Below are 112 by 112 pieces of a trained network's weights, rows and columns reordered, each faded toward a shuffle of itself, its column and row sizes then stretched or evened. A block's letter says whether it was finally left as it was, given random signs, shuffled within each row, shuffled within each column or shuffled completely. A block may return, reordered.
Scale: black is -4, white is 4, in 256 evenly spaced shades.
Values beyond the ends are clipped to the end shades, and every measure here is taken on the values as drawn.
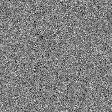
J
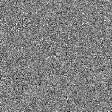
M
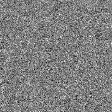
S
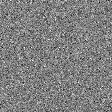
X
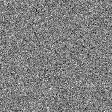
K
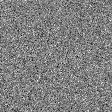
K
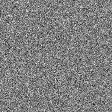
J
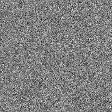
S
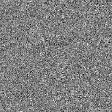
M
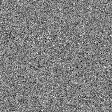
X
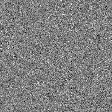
J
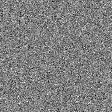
X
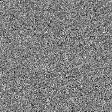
S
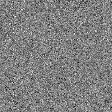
S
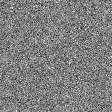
K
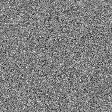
X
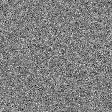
K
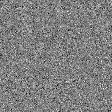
X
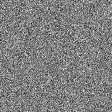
X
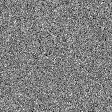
K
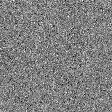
K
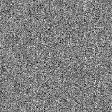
M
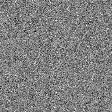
J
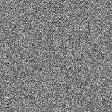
M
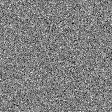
K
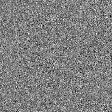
M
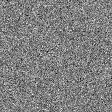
K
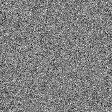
J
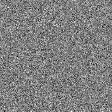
S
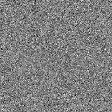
M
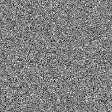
M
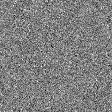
J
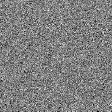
S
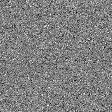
X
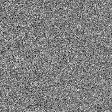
S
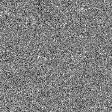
S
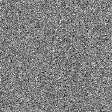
J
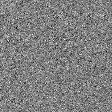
X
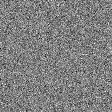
K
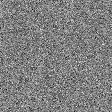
K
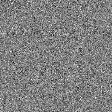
S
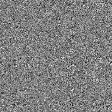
S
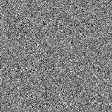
M
